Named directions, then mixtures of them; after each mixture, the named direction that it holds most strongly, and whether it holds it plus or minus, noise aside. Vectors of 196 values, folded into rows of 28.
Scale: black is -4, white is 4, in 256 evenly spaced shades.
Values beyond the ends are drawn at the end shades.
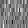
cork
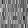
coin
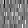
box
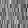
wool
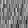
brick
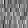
box, plus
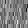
wool, plus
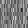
coin, minus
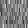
cork, plus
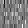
box, plus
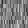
brick, minus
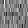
box, minus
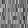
coin, plus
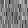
box, minus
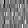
box, plus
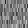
coin, minus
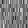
cork, plus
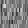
brick, minus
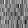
box, minus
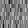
cork, minus
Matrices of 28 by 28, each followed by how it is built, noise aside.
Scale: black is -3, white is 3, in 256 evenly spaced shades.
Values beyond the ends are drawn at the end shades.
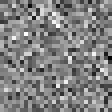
Toeplitz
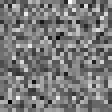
repeating columns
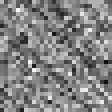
Toeplitz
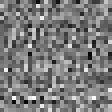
repeating columns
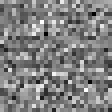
blocks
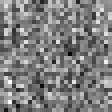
blocks
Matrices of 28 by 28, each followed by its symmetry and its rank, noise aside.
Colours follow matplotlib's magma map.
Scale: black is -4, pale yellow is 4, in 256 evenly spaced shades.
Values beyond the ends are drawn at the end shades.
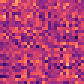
no symmetry, rank six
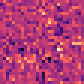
antisymmetric, rank eight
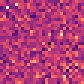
symmetric, rank eight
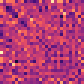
symmetric, rank seven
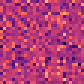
antisymmetric, rank six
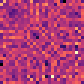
symmetric, rank six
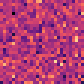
no symmetry, rank six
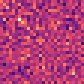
symmetric, rank seven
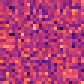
no symmetry, rank eight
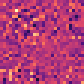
no symmetry, rank seven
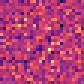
symmetric, rank eight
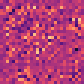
symmetric, rank eight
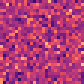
no symmetry, rank seven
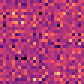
no symmetry, rank seven
